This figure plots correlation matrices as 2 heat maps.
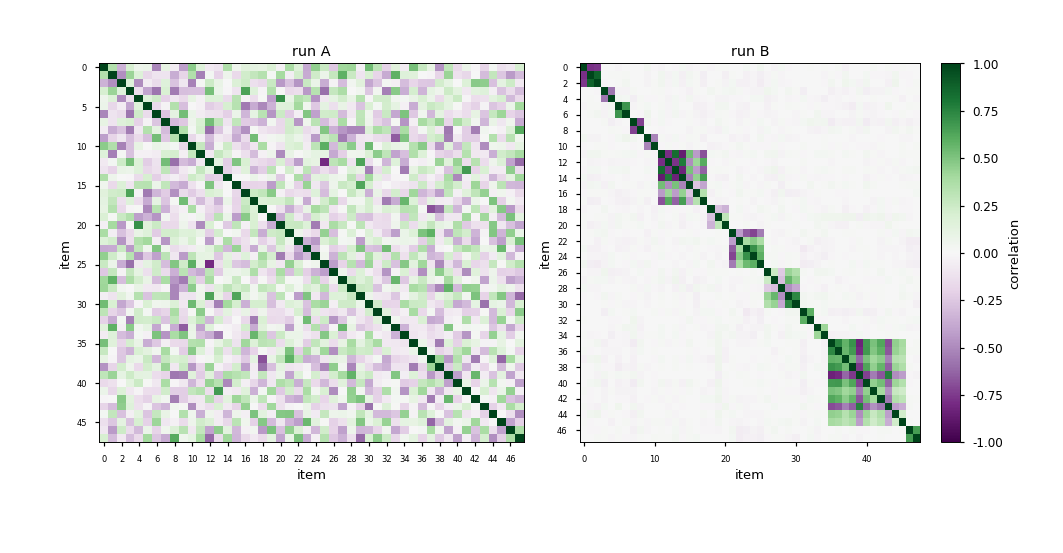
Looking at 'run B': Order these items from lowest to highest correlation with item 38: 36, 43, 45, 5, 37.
43, 5, 45, 37, 36
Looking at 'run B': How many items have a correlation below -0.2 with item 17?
3
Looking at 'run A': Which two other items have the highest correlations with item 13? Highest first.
41, 46
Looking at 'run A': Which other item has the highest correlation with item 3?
16
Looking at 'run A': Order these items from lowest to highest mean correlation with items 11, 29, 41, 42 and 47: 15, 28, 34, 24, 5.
34, 5, 24, 15, 28
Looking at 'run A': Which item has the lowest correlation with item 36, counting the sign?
26
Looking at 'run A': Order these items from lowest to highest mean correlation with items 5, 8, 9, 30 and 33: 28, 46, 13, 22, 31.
13, 28, 46, 31, 22
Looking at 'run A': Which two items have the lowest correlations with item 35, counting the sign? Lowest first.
38, 5
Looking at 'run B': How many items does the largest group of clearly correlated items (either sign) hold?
11
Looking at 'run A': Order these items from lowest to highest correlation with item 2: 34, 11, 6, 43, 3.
34, 6, 11, 3, 43
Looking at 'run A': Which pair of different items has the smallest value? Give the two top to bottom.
12, 25
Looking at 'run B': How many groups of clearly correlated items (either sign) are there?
13
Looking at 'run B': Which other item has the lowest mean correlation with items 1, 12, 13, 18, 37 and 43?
0
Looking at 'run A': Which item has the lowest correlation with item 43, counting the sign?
30
